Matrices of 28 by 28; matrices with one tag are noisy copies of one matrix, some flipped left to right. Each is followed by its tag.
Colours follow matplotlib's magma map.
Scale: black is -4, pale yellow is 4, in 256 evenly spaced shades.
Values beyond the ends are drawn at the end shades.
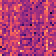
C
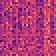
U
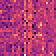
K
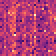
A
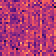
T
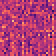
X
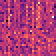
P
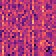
X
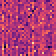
X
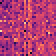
K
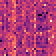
A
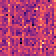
C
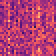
P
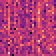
P
